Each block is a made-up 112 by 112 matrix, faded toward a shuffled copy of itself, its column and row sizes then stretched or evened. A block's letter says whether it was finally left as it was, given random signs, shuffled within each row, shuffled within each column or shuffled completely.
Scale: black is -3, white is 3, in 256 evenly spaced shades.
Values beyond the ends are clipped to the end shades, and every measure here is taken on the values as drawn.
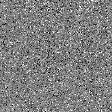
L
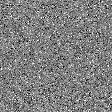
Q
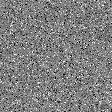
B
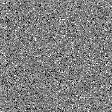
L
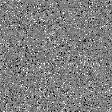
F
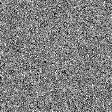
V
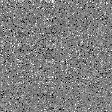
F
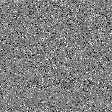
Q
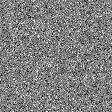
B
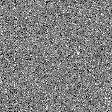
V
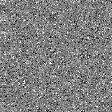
F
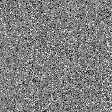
V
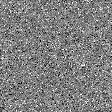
Q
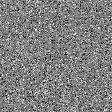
L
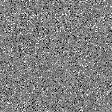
L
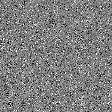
L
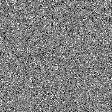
V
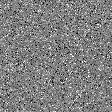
B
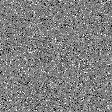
Q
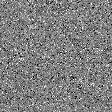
Q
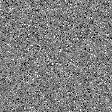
L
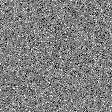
B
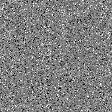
V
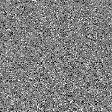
F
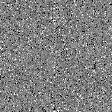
V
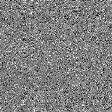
F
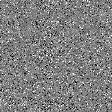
F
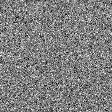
Q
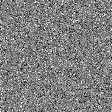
V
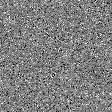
B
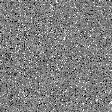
L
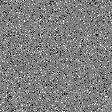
L
